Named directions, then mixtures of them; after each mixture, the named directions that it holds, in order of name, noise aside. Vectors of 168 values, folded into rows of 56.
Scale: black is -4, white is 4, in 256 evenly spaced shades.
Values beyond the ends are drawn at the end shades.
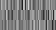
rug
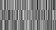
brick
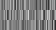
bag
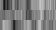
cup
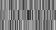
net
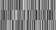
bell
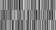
bell.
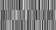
bell.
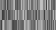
bell, brick, cup.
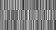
bag, bell, brick.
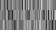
brick, cup, rug.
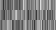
bell, cup.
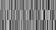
bag, net.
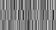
brick, rug.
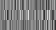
bag.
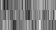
cup, rug.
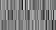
rug.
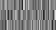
bag, bell, rug.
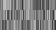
bag, cup, rug.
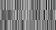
bag, bell, brick.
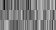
bag, brick, cup.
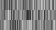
cup, net.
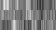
cup.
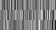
bag, cup, rug.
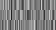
bag, net, rug.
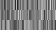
bag, brick, cup.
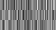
brick.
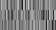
rug.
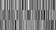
brick, net, rug.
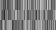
bell, brick, cup.
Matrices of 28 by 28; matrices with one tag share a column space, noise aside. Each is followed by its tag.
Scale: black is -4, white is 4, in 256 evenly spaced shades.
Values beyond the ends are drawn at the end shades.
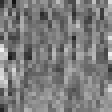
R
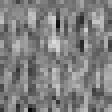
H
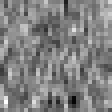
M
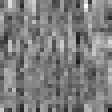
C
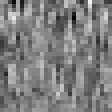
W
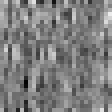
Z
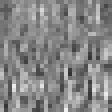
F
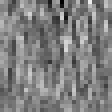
W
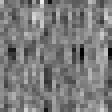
Z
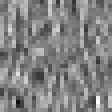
M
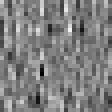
M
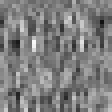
H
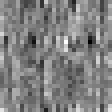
C
